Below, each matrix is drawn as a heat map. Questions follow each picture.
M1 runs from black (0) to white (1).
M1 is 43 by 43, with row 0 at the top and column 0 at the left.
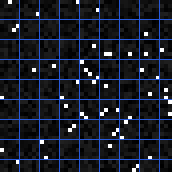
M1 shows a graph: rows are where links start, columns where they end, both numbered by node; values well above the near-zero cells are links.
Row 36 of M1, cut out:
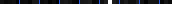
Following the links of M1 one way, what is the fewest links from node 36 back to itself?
5
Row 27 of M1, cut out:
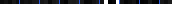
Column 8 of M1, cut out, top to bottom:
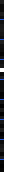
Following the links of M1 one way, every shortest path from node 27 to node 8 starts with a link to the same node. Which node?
node 29
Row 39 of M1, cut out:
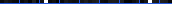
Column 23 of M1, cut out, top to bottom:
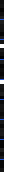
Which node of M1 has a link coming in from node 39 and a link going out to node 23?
node 11
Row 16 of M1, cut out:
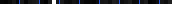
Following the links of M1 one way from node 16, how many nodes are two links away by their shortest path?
4
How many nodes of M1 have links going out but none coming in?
3
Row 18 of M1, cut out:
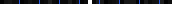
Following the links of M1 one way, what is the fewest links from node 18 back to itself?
6
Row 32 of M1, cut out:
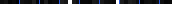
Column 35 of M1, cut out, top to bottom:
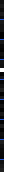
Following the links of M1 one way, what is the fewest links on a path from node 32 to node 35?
2
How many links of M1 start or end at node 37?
3
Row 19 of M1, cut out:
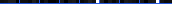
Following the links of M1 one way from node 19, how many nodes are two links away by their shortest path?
5
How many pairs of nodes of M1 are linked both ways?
1
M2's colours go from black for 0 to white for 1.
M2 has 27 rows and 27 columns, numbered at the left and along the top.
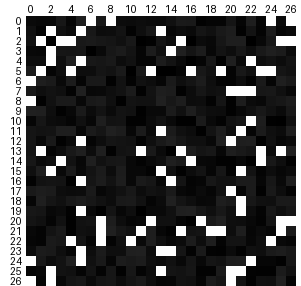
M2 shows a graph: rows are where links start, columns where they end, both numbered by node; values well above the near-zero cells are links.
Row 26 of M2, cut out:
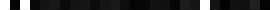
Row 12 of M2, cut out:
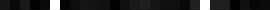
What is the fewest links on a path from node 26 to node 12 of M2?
2
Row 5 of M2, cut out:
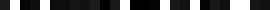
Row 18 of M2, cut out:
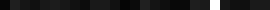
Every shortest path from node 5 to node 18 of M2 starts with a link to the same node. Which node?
node 19
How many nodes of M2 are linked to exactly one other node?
5
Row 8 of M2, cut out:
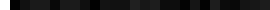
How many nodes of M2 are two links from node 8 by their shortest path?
3
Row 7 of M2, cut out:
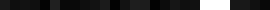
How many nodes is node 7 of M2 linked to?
3
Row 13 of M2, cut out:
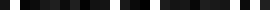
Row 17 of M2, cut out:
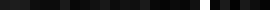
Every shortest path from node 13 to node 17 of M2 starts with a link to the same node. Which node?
node 25
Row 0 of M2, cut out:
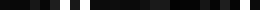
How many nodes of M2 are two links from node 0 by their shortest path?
4
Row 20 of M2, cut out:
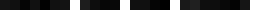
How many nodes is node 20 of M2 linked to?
5
